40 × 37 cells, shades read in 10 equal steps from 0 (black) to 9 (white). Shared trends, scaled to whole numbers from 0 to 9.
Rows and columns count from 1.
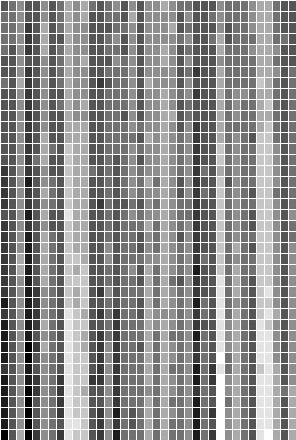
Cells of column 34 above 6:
30
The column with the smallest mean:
4
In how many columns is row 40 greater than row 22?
16
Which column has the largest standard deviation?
28
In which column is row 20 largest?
9
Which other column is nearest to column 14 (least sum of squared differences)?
29
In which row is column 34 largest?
40
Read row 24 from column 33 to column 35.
7 7 5
